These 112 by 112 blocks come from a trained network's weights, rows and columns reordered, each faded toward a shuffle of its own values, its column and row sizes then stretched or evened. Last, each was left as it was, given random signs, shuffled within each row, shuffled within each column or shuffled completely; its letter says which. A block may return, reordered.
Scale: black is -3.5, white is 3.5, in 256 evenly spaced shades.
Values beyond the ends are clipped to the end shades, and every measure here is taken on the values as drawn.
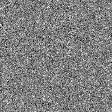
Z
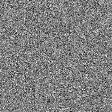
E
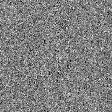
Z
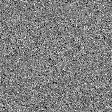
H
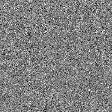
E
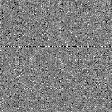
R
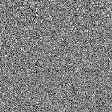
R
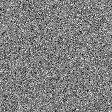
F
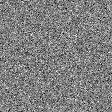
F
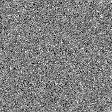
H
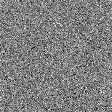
H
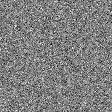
F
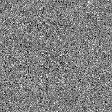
R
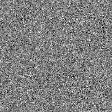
E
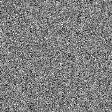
E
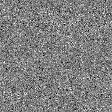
H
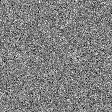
F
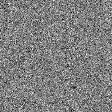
Z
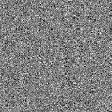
R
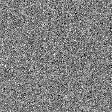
Z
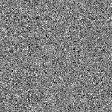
R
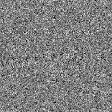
R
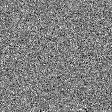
H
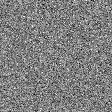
F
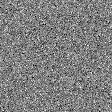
F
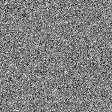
H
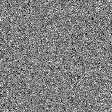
Z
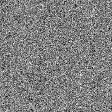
Z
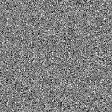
R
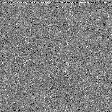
E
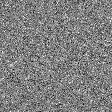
F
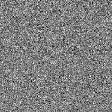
R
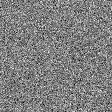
F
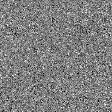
E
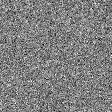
F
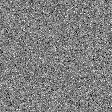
F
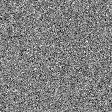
F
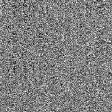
R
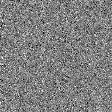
Z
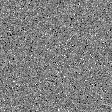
F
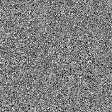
E
